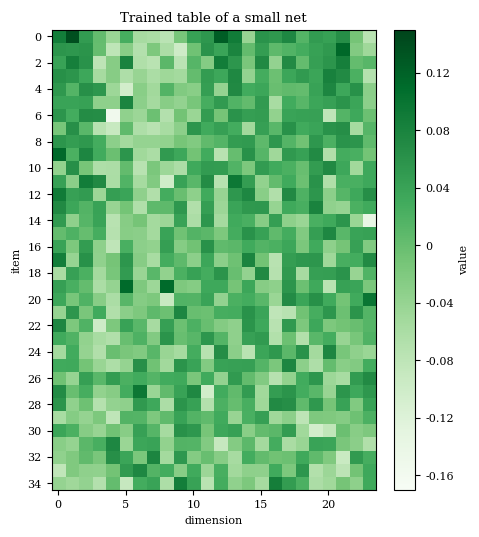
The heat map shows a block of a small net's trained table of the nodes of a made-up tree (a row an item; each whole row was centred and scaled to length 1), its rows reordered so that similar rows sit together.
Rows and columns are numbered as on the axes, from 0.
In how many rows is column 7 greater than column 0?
10
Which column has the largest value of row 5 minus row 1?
5
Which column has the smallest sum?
4
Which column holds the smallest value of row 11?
8
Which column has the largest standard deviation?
20
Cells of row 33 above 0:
9
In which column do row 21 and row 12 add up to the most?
14
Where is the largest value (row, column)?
0, 1
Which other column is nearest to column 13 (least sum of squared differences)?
2
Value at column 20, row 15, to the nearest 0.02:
0.08
